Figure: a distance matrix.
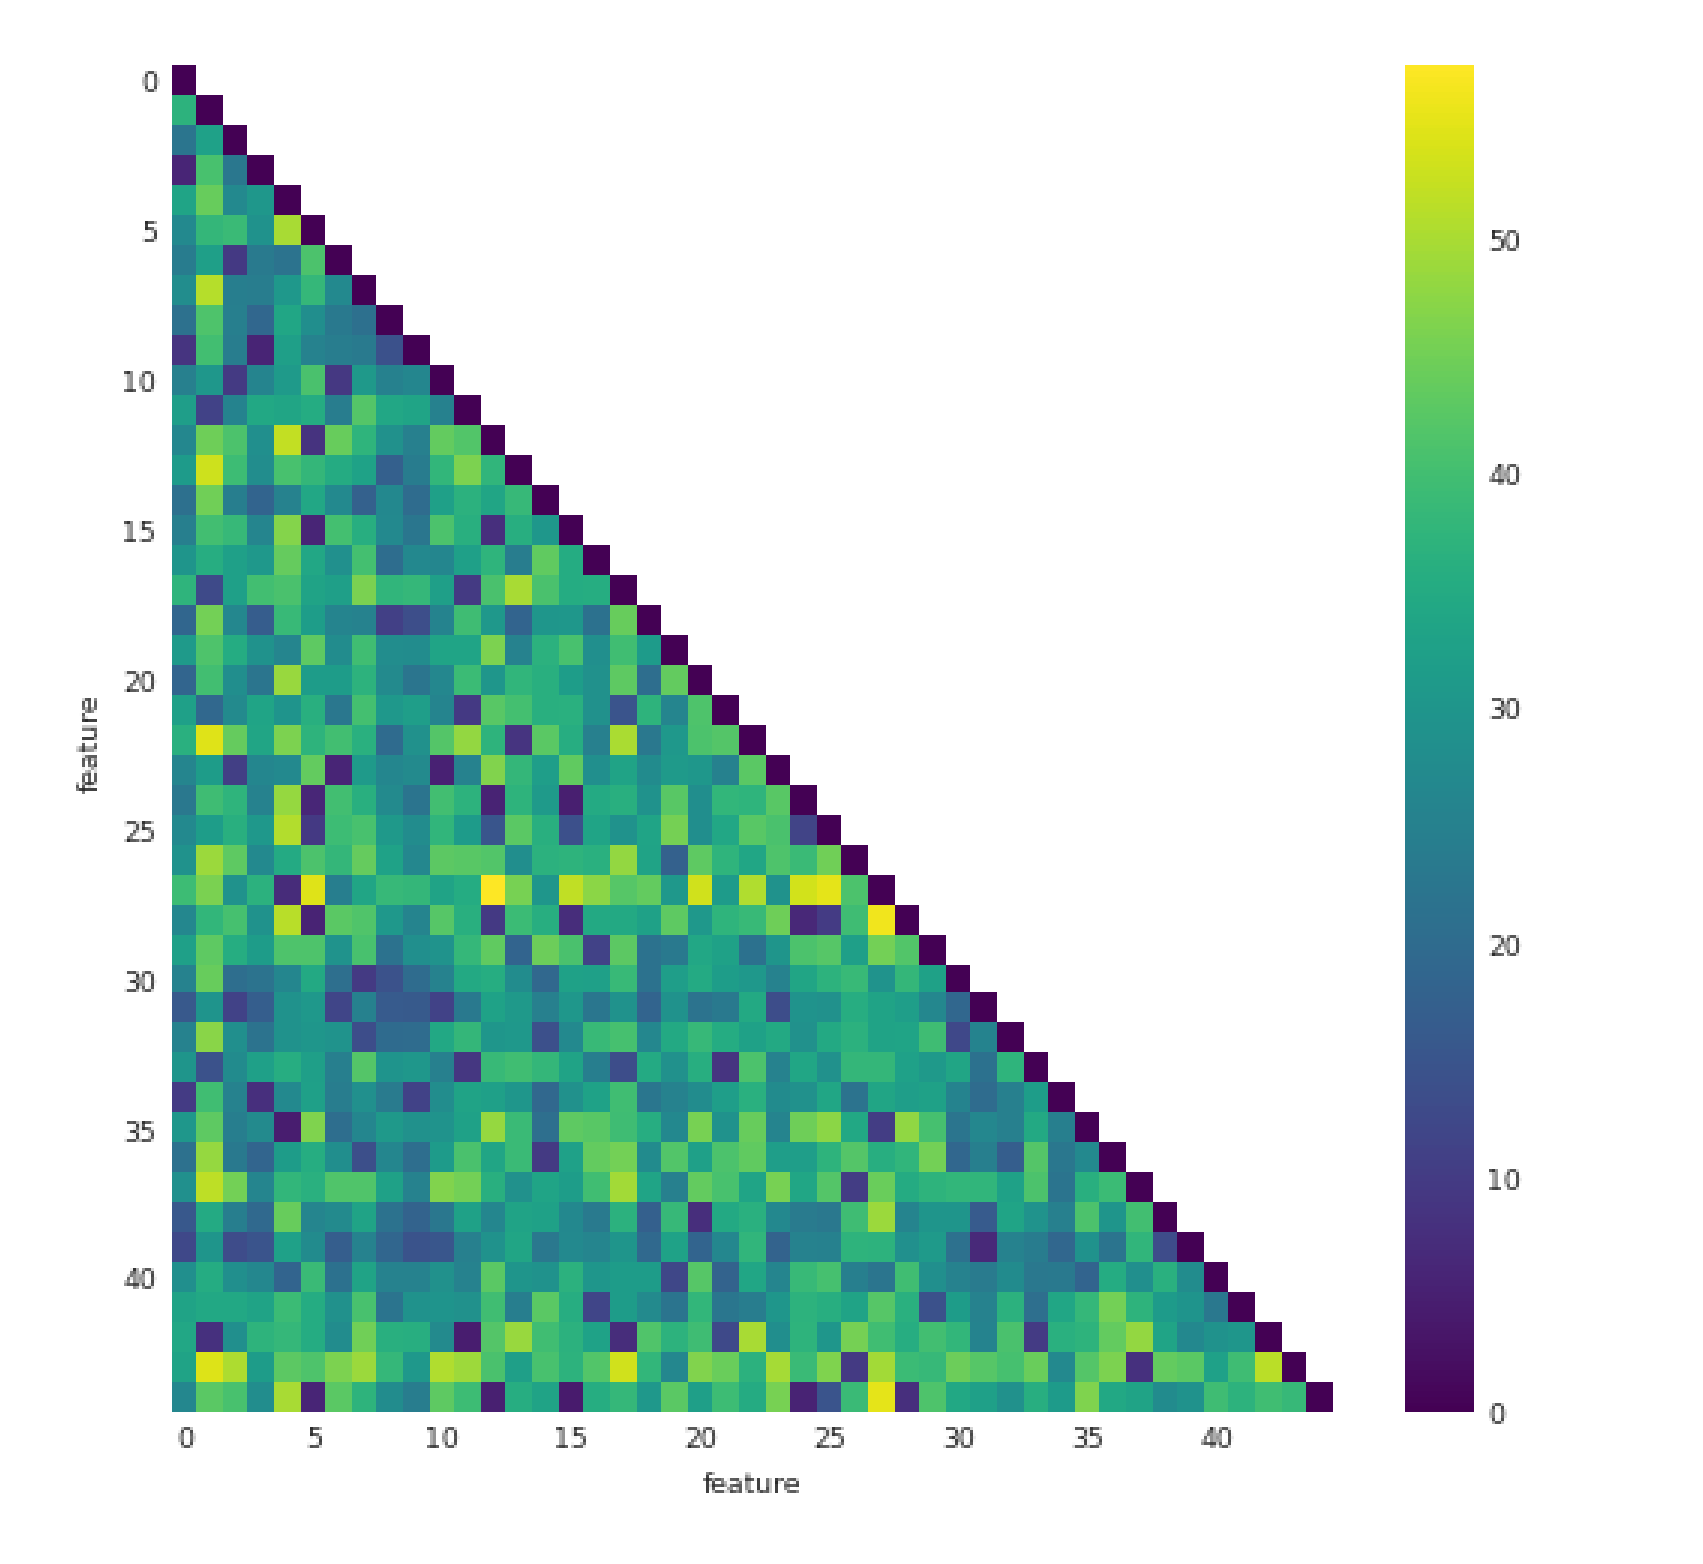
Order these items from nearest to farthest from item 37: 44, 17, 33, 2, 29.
44, 29, 33, 2, 17
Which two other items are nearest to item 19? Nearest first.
40, 26
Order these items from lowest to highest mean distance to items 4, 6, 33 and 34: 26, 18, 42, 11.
11, 42, 18, 26
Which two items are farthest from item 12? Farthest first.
27, 4
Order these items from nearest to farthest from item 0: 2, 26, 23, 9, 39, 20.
9, 39, 20, 2, 23, 26
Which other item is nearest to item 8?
18
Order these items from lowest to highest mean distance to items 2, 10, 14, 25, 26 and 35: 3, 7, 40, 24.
3, 40, 7, 24
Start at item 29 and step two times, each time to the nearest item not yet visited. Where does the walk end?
41
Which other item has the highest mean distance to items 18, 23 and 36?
43
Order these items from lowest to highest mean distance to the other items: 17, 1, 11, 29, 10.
10, 11, 29, 17, 1
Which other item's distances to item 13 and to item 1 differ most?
22
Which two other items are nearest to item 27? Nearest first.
4, 35
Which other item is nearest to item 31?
39
